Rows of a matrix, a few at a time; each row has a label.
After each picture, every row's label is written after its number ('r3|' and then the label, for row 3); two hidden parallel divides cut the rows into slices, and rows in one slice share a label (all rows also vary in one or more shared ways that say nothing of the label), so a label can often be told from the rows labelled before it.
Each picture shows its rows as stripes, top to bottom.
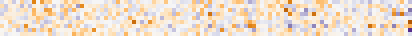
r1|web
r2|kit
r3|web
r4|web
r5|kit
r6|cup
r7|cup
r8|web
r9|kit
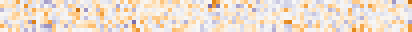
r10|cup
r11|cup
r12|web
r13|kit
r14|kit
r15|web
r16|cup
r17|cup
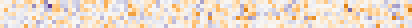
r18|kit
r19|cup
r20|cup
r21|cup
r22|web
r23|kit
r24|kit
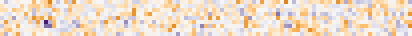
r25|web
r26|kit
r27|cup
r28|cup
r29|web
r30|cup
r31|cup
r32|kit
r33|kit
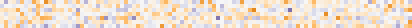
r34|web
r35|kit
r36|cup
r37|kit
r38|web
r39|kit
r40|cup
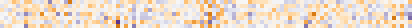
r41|cup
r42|web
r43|kit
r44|web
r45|web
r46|cup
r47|web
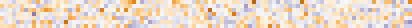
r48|cup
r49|kit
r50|web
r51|cup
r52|kit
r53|web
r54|web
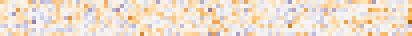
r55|cup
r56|kit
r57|cup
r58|kit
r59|cup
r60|cup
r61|web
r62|kit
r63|cup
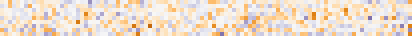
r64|kit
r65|kit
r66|kit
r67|kit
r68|web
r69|kit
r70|cup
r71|web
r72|cup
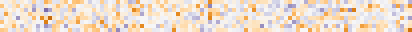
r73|web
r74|cup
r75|cup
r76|kit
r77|web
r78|kit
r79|cup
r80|cup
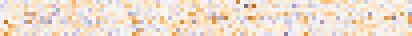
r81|kit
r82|kit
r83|kit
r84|web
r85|cup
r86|cup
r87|kit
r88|kit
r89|cup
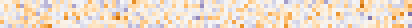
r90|cup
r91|cup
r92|kit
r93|web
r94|web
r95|kit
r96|web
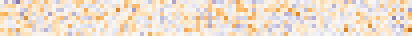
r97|web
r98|kit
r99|web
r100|cup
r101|cup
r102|kit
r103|cup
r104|cup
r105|kit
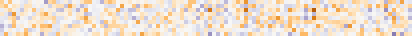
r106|kit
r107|cup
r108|web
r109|kit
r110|web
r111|kit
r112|web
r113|kit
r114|cup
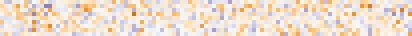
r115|kit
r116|cup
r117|web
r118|cup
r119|kit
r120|kit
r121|web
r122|web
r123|kit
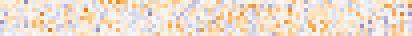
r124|kit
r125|cup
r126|web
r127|web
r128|kit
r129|web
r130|web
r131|web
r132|kit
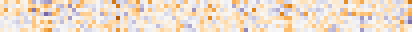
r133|cup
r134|web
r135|cup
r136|cup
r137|web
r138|web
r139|kit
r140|web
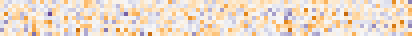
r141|web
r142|kit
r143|cup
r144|cup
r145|kit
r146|web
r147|web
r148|web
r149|cup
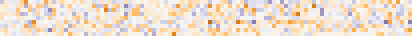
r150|kit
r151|kit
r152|cup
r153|cup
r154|kit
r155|web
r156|kit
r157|cup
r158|kit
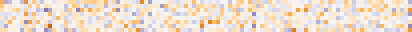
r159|kit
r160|kit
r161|cup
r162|web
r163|kit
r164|kit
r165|web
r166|cup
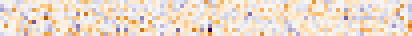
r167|kit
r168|web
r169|web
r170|kit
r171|web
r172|cup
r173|cup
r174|cup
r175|web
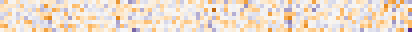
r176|web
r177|kit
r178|cup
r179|web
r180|web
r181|cup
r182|cup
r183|web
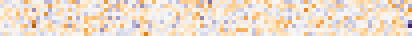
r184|cup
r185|web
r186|cup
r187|kit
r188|cup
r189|web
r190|web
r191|kit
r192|kit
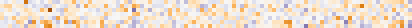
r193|kit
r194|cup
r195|web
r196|kit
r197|kit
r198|web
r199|web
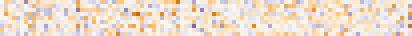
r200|kit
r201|web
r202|cup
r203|cup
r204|web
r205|kit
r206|cup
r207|kit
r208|web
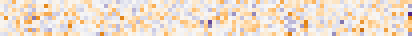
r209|kit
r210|web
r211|kit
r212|web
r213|cup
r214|cup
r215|cup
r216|cup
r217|web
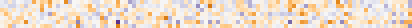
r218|web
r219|web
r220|kit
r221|cup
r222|kit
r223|cup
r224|web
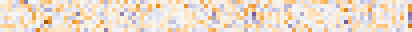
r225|web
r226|cup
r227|cup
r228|web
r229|web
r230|web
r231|cup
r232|kit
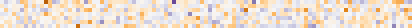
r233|web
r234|kit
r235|cup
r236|kit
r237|cup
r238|kit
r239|cup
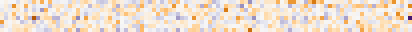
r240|web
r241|cup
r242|kit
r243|kit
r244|web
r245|kit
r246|kit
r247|cup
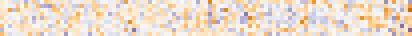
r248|web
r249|cup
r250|cup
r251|kit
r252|cup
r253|cup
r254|cup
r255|web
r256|cup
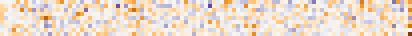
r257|cup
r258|cup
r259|cup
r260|kit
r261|web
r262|kit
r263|cup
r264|kit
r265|cup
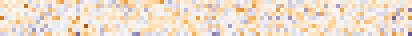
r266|kit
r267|cup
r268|web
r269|kit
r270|cup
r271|kit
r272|kit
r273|cup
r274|web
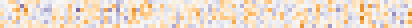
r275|kit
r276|cup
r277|cup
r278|cup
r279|cup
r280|cup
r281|kit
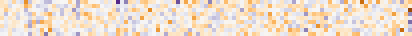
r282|cup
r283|kit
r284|cup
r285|web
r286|kit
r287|web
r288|kit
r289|web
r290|kit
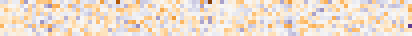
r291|web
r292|cup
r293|kit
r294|kit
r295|cup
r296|cup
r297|web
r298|cup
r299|kit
